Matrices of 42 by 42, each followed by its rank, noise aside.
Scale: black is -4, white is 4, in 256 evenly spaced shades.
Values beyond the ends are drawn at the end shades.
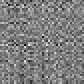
four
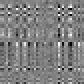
one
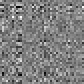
three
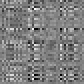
two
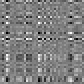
one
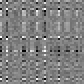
one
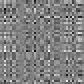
two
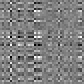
one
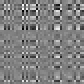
one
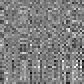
four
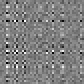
one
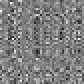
four
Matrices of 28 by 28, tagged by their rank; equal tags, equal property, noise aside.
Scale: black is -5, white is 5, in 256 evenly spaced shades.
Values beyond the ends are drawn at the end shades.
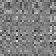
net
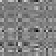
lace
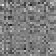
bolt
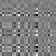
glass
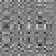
net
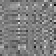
net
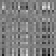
glass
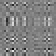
glass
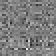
bolt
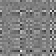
glass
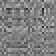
bolt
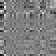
lace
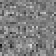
bolt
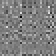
net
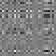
lace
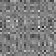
bolt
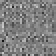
bolt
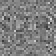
bolt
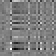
glass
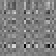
glass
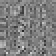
bolt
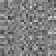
net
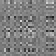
lace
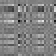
glass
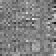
bolt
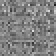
bolt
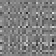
lace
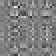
net
